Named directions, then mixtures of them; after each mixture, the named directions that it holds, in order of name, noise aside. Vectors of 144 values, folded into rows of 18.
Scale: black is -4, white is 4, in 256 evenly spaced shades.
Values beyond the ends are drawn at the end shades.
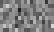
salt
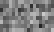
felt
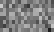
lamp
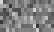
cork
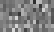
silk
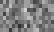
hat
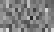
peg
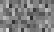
felt, peg.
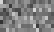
cork.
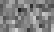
felt, salt.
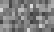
felt.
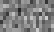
cork, lamp, salt.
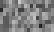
felt.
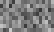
hat, lamp.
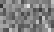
lamp.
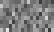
cork, lamp, peg.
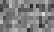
felt.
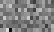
hat, lamp, peg.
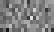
peg.
